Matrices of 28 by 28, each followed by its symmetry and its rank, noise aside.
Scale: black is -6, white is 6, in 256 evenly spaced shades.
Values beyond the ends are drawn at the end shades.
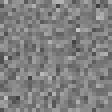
antisymmetric, rank eight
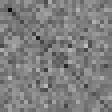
symmetric, rank eight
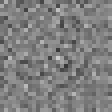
symmetric, rank seven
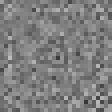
symmetric, rank eight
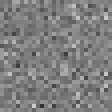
no symmetry, rank seven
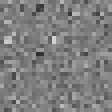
antisymmetric, rank six
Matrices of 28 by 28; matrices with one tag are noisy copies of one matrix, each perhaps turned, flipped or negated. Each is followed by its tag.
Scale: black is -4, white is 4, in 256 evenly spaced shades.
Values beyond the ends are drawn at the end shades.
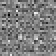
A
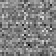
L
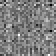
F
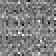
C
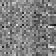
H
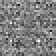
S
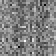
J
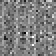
C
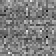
J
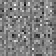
A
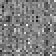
F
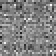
F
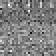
H
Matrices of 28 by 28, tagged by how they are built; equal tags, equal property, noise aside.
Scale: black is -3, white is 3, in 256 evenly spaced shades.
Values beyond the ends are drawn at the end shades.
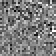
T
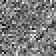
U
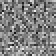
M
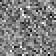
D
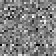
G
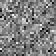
U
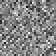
U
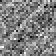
U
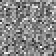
M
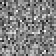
M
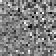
T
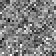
U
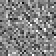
D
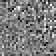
T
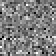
G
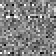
G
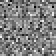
M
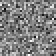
M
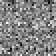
M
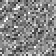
U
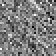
D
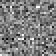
G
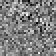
T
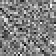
D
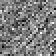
U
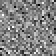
D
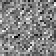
U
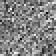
U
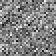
U
